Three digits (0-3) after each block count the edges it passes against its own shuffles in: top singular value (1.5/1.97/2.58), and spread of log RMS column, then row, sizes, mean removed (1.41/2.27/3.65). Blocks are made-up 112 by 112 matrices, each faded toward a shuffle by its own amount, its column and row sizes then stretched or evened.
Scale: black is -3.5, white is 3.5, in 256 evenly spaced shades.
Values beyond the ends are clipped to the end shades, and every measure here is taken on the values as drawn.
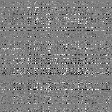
2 2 3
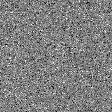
1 0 0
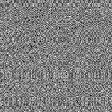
3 0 0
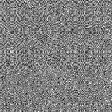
3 0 1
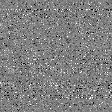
1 0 2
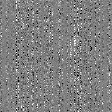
1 3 0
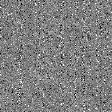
0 2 0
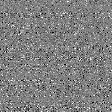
2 0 2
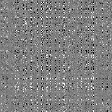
3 3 2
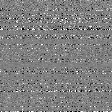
1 1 3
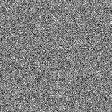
2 0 0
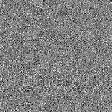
2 0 1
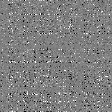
0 2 2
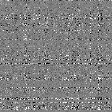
1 2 3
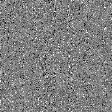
0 2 0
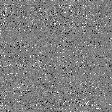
1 1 2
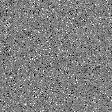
0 1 0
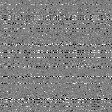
3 0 3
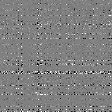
2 2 3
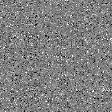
1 1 1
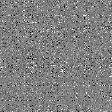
0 2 2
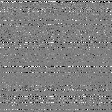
3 0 3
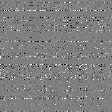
1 1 3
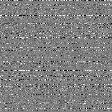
2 0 3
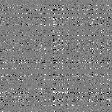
2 2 3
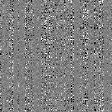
1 3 2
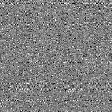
2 0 2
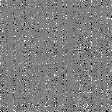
1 3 2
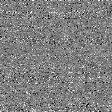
1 0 2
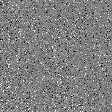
1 1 0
